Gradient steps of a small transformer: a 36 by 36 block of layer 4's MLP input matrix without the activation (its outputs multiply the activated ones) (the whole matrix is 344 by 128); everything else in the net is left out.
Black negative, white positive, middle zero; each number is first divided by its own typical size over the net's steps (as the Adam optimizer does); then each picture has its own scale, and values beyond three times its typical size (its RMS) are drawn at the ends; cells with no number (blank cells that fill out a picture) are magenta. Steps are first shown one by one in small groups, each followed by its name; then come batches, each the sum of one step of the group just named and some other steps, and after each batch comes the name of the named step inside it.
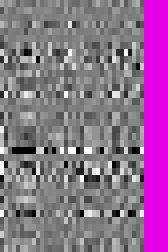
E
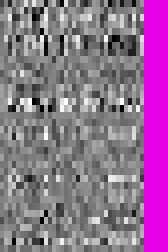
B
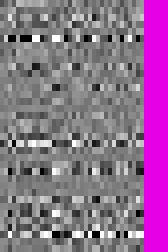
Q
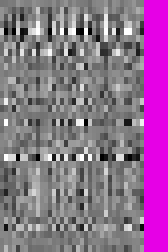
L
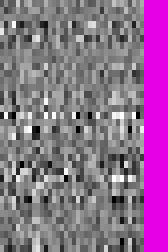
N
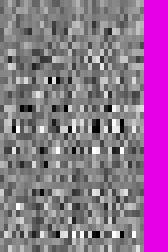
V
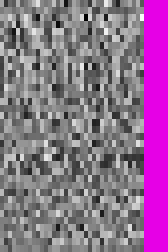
Q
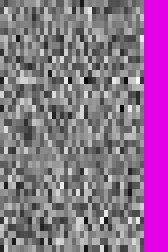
B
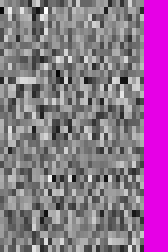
B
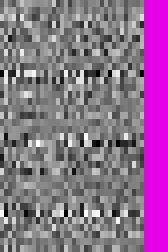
Q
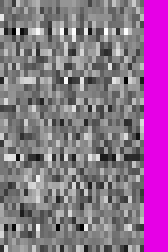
L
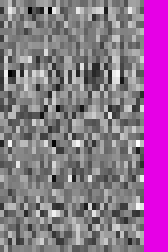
Q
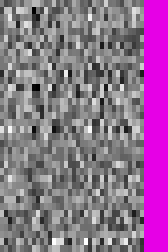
B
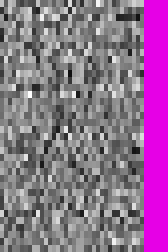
E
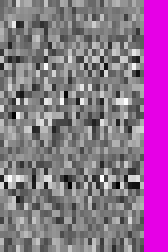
N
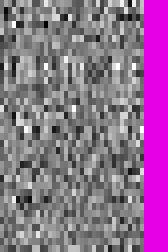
N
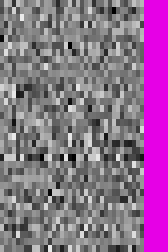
V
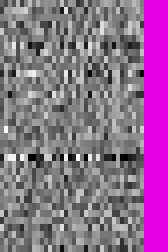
N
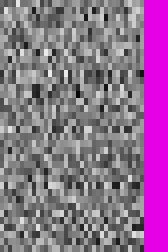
Q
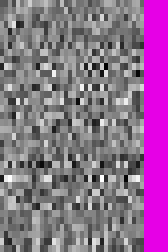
N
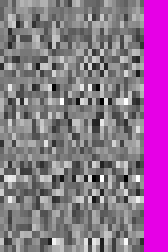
Q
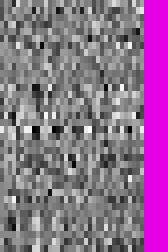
N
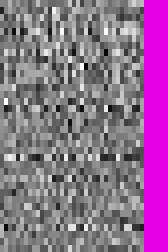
L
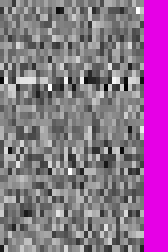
Q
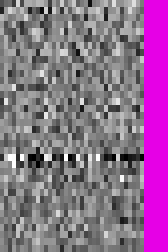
N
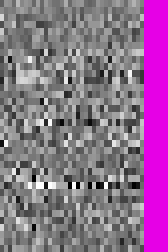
N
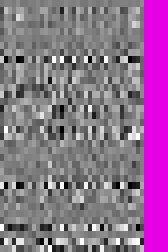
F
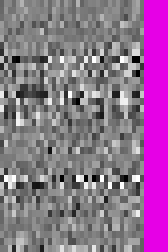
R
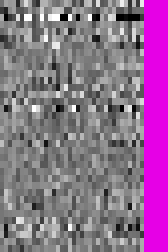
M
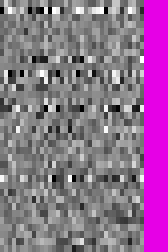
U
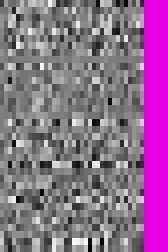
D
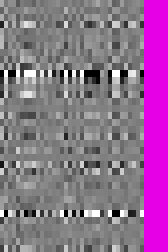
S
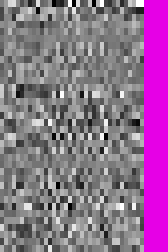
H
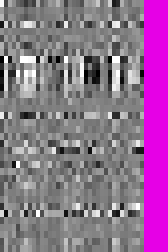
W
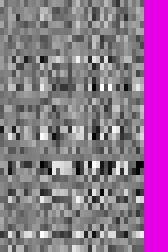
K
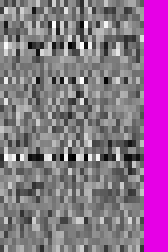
R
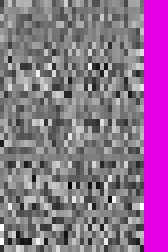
K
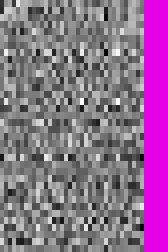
U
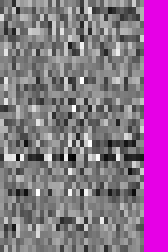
M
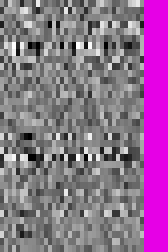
H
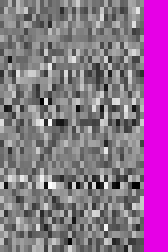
S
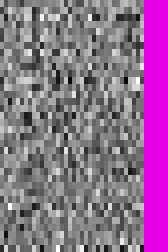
M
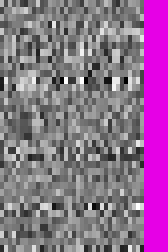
W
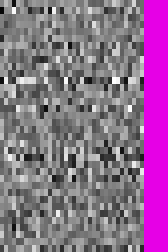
U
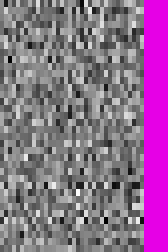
W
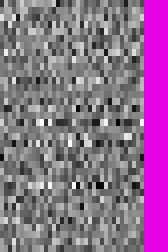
D
